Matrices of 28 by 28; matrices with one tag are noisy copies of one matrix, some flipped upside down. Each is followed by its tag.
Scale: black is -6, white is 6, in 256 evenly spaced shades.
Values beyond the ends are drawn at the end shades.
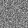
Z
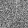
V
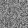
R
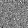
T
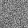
T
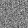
R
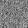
Z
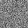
T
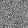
T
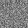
R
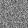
Z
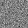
R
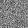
T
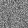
Z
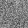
V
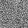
V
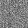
Z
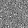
T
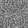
T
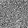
V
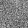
V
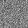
Z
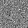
Z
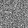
T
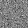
Z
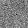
V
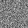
T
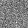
V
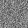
Z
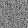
R
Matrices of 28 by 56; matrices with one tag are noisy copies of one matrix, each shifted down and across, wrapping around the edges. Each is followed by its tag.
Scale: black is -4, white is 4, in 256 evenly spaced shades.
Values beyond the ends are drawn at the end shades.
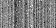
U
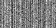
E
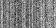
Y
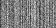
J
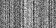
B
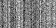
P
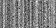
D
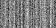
D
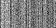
B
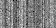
P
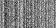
U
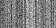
B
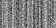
D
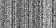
B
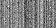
U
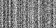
D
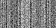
B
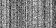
P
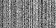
J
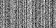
J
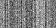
B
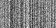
U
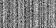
D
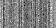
B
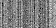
B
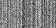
U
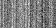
Y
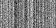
U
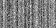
D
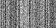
B
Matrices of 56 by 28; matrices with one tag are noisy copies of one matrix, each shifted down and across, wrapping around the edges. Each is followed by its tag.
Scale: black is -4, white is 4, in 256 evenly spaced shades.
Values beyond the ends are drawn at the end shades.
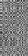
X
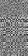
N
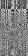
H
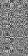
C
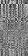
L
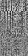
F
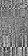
L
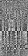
L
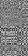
N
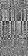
L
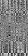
L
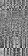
L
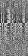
H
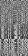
H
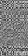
N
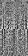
F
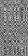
X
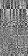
L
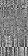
L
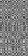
X
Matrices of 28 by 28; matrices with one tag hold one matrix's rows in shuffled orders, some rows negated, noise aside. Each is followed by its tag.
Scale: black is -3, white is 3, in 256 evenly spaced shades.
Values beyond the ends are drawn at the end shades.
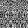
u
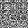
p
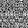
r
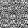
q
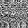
p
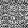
q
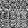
p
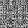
u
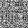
r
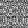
u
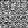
p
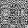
q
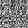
p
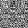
q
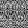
u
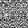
p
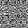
p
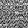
r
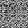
p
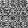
p
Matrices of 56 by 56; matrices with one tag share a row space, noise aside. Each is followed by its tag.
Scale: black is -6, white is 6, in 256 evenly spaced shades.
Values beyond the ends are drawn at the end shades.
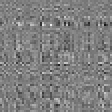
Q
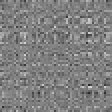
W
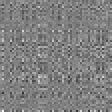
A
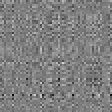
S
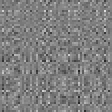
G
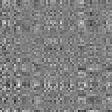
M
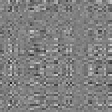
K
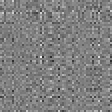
S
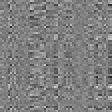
K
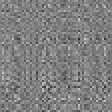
G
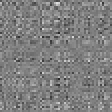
Q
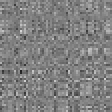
W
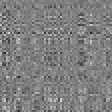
M
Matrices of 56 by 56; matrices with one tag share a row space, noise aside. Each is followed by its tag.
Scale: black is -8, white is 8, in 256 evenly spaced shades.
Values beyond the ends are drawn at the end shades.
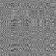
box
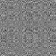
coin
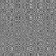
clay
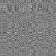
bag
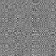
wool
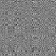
wool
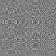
wool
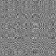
wool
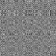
coin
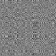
wool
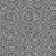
coin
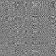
wool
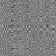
box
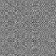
wool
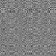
coin
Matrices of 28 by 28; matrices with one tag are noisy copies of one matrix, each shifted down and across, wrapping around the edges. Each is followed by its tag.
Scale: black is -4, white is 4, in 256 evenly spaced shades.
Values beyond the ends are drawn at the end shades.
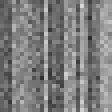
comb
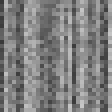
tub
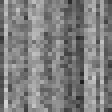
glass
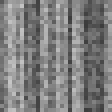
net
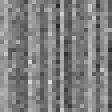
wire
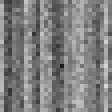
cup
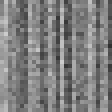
wire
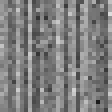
wire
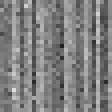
wire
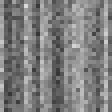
cup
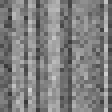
comb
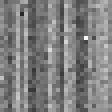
cup
